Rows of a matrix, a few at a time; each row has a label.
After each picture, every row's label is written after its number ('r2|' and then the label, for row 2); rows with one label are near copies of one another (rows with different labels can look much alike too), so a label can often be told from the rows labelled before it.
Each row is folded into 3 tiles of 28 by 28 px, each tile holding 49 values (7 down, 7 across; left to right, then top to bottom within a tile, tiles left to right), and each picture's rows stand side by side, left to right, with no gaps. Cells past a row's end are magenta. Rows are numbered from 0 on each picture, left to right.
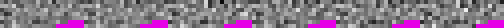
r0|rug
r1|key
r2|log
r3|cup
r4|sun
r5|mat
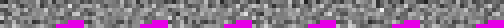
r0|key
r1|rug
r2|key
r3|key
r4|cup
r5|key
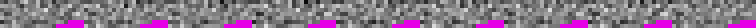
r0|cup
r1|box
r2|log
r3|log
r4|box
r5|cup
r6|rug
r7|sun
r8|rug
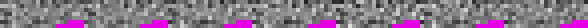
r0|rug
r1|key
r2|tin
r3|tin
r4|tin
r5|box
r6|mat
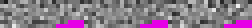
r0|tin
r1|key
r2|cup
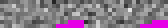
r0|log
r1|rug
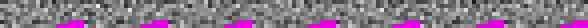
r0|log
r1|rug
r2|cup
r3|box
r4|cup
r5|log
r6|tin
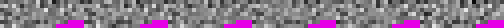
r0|mat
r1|tin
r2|key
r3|sun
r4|key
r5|sun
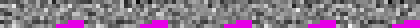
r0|rug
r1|log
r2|box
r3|box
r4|sun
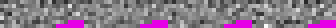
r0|key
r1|tin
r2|cup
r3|sun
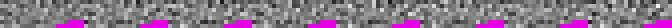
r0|key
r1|sun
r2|sun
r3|mat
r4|log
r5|tin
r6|sun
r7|cup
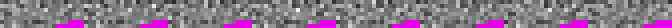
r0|cup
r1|key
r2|key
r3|cup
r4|mat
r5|mat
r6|cup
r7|tin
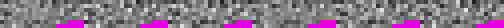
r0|sun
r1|mat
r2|sun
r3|tin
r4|box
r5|mat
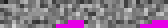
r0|tin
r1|sun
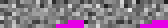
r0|key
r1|mat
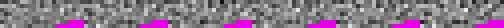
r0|tin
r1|tin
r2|log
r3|mat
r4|cup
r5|cup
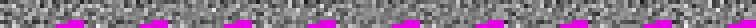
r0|box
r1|sun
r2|cup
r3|key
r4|key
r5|mat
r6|mat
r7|sun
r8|mat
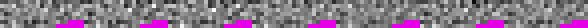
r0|box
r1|cup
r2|cup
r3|tin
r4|rug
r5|log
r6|box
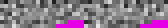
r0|key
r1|tin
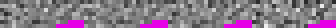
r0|rug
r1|sun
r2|cup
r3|cup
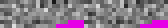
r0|log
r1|box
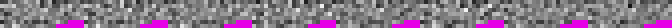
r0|box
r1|mat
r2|sun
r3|key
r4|cup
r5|cup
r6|sun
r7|box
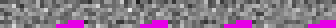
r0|rug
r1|log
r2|mat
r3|sun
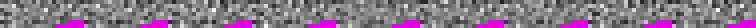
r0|rug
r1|box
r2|box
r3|mat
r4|tin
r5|tin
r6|box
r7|mat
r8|cup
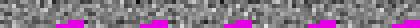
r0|box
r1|log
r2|tin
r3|tin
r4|cup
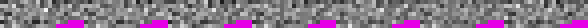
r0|box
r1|sun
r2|log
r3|sun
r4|cup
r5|sun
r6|box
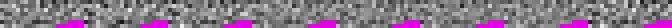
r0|log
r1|rug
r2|sun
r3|box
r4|mat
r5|sun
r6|key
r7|box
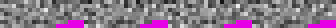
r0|box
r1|tin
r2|key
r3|tin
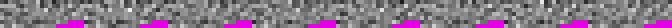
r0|log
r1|cup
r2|box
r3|mat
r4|cup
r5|sun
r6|mat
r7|box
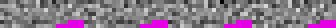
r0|log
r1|sun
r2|log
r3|mat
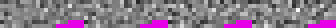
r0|cup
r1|mat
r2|rug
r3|cup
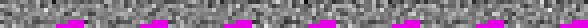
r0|log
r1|cup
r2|tin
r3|tin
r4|log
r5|log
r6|mat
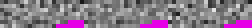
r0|tin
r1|log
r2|mat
